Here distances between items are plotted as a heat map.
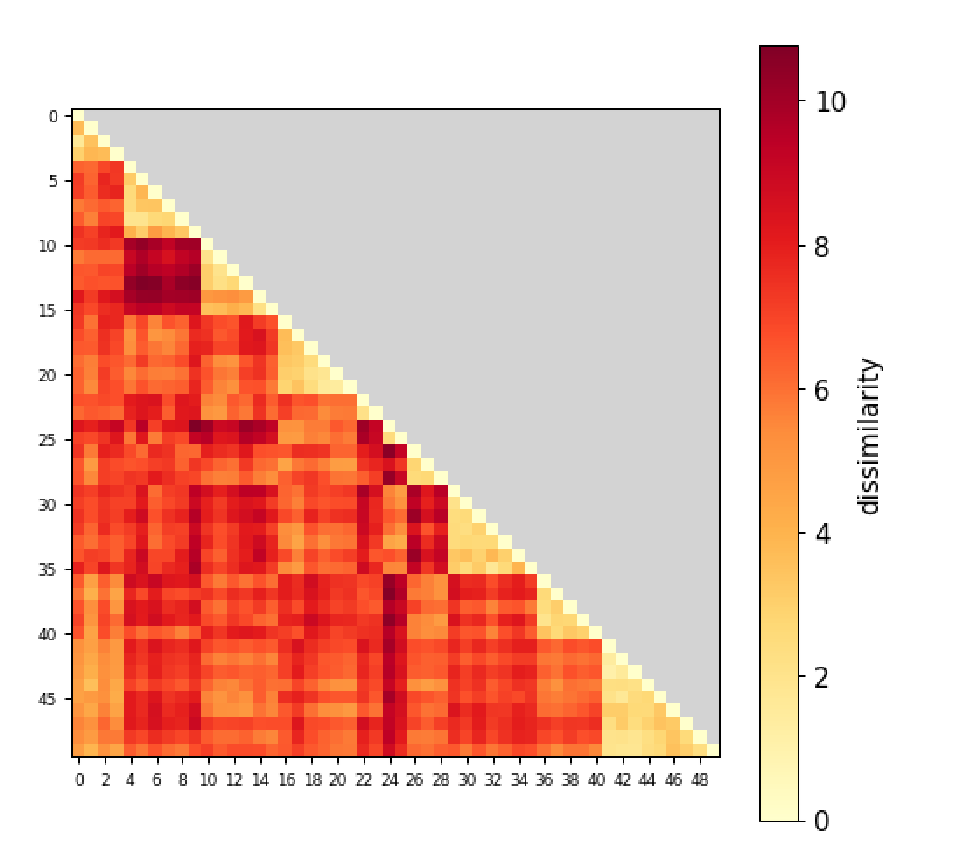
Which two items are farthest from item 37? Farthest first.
24, 25
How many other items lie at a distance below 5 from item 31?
6
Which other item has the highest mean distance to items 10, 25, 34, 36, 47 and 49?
9
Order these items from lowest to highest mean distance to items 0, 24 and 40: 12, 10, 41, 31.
31, 41, 12, 10
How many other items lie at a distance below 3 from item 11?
3
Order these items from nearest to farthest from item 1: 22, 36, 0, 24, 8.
0, 36, 8, 22, 24
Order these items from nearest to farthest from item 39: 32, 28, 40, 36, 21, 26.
36, 40, 28, 26, 32, 21
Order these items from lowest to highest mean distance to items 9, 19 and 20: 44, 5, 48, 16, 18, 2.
18, 16, 5, 44, 48, 2
